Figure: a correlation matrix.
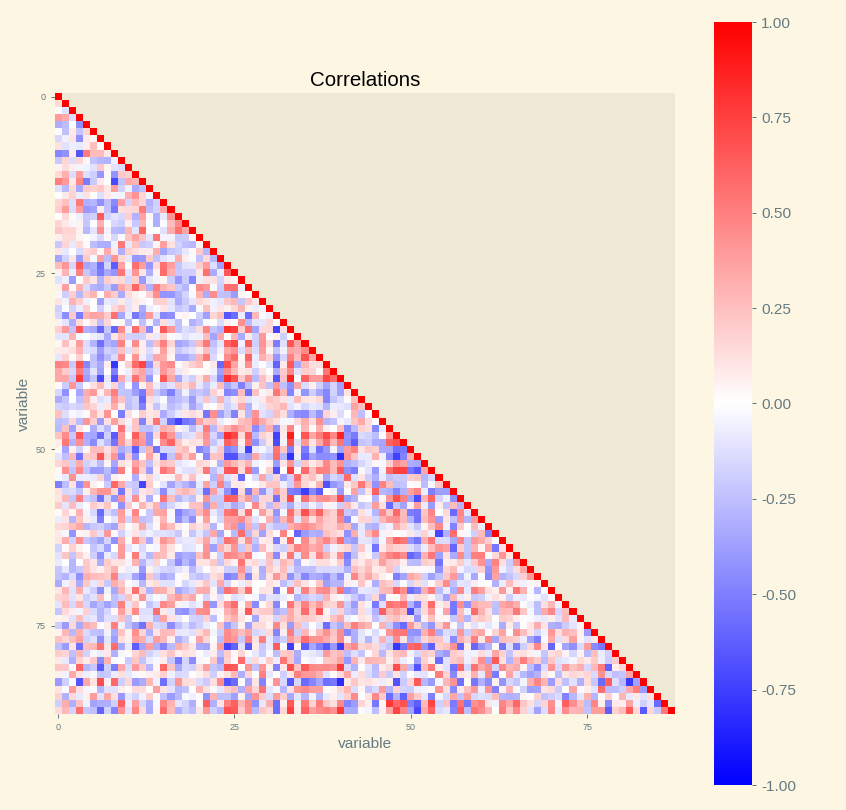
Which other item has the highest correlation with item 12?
38
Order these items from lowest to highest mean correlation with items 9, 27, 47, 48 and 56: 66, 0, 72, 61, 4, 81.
4, 0, 61, 66, 81, 72
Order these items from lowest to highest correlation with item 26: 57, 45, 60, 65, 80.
45, 57, 65, 60, 80
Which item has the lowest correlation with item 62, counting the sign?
54
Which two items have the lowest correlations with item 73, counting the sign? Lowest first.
50, 56
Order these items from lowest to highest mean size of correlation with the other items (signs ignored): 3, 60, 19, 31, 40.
19, 60, 3, 31, 40
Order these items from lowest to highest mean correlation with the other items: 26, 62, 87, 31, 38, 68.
31, 68, 62, 26, 38, 87
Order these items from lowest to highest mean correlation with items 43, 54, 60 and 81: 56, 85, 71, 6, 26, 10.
56, 6, 71, 10, 85, 26
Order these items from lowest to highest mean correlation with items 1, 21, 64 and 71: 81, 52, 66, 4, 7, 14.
7, 4, 66, 14, 52, 81
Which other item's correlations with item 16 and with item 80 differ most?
17
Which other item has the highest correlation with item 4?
8
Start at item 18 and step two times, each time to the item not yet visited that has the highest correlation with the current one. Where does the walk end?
6
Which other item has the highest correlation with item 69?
55
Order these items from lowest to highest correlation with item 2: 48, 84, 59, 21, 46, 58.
48, 21, 59, 46, 58, 84
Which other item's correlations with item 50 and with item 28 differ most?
14
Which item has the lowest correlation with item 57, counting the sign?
51
